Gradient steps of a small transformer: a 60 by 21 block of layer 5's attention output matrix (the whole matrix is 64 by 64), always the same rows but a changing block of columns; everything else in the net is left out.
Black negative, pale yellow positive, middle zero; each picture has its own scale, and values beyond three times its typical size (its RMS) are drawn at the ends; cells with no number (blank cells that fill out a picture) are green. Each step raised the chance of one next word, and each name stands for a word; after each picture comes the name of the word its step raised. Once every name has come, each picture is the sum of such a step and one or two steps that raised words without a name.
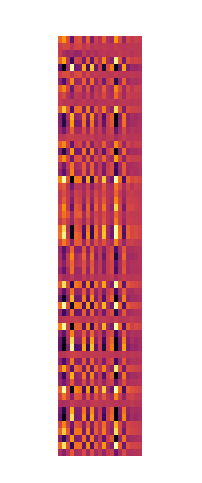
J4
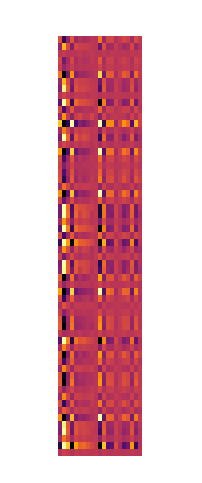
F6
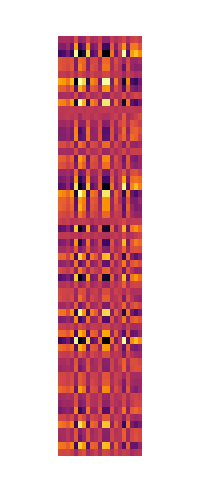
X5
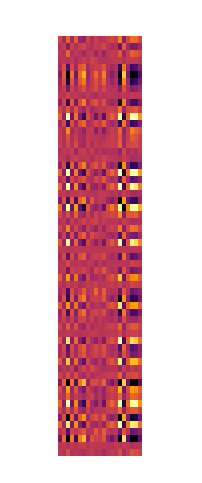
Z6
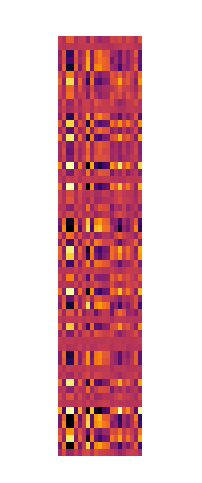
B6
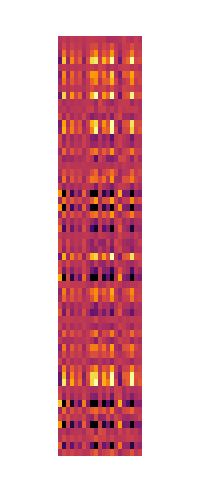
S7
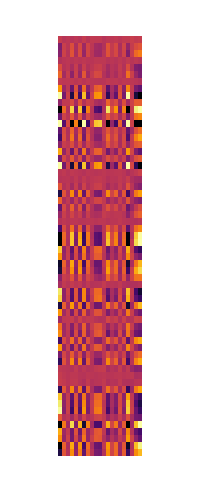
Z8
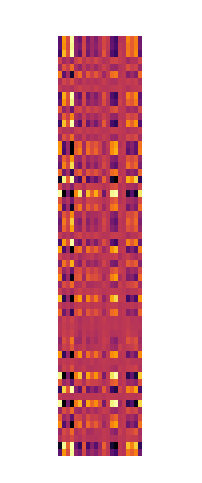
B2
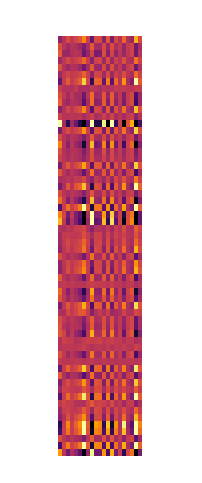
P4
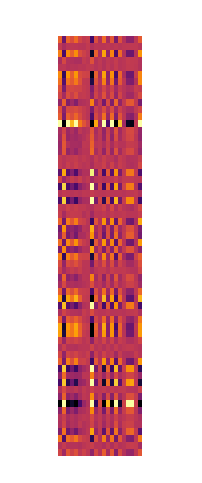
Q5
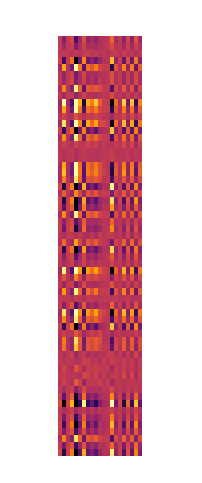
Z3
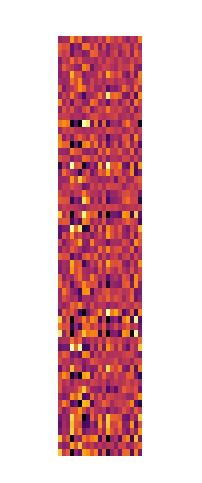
P4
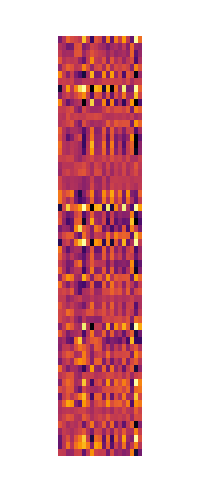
F6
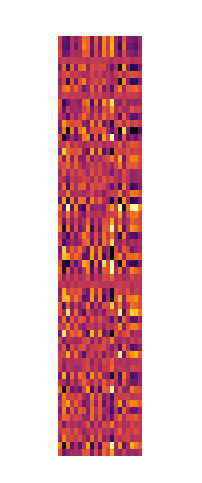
Z8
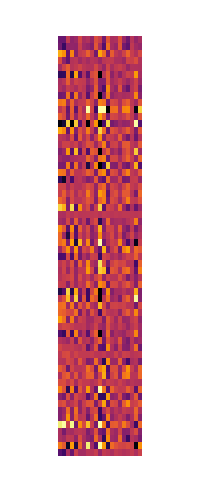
Z8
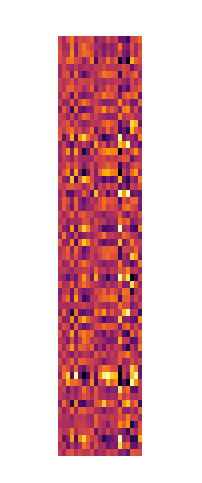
S7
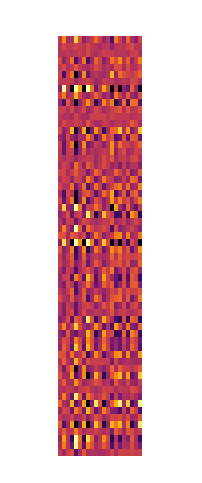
Z3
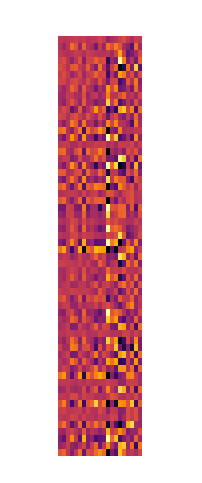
Z3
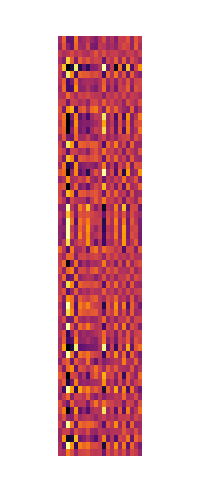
J4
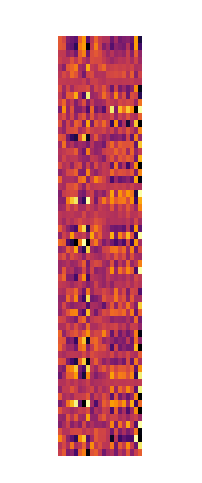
Z8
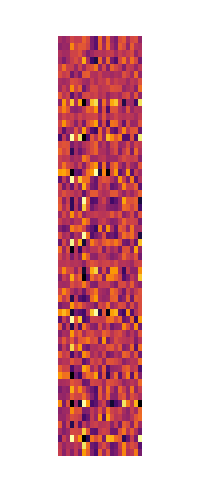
Z3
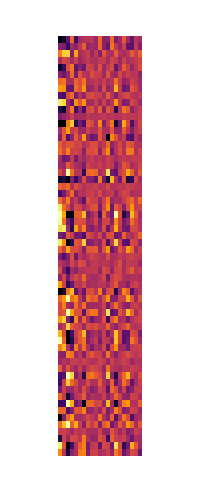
F6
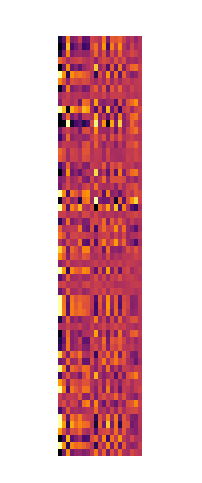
P4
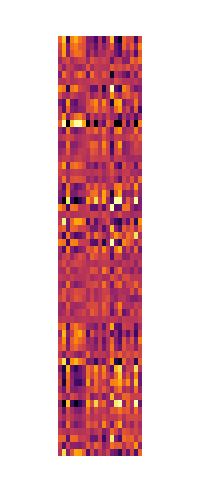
Q5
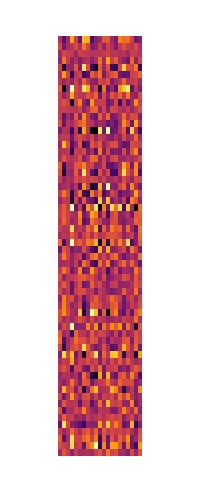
Z3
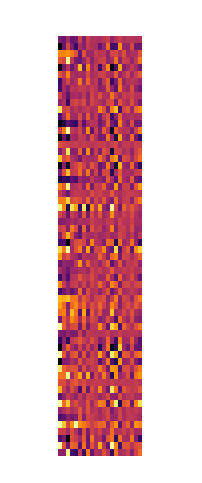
Z3
